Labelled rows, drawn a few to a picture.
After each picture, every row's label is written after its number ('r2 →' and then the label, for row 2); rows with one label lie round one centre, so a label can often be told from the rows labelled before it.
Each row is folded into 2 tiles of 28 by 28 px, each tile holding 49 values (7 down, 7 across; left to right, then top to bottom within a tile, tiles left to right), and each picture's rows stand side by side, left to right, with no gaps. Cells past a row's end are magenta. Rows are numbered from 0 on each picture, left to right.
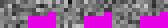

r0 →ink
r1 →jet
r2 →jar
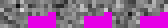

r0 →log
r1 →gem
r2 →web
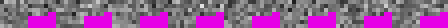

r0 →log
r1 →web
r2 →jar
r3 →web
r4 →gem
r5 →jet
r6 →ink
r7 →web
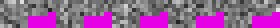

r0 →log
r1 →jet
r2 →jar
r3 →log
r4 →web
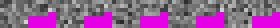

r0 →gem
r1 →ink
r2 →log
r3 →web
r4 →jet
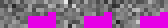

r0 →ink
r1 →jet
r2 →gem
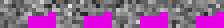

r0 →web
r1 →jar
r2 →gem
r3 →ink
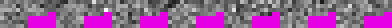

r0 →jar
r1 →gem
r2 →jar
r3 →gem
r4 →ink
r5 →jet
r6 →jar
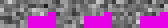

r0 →log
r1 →web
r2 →web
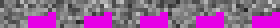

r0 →log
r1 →ink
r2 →web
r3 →gem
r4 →ink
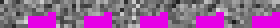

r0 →web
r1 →log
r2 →jet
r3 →gem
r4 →log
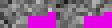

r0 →gem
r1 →gem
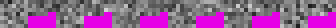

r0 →jar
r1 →gem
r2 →jar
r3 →ink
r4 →jar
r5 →log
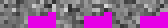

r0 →web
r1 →ink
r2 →web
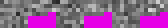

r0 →web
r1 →web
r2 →ink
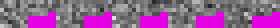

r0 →log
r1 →jar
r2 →jar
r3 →jar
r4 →ink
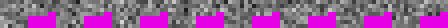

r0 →jar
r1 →web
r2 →jet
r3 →web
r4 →log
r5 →gem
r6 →web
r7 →ink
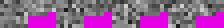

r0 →web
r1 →jet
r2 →jar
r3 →jar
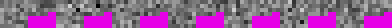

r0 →jar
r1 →jar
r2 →jet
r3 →web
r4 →ink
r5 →jet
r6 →ink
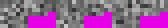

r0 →jar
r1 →ink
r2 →log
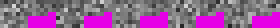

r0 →jar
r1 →ink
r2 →jar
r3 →jet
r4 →web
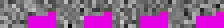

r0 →jar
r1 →jet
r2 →jet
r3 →web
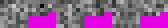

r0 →jar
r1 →jar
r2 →web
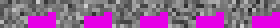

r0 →gem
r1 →ink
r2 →log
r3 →log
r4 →jet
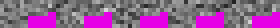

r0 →log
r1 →gem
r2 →log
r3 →log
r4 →gem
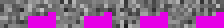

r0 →ink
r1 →jet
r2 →jet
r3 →jet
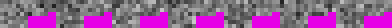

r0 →jar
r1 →ink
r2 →gem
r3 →gem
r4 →log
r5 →web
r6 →log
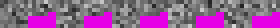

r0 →ink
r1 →ink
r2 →jar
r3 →jar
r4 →log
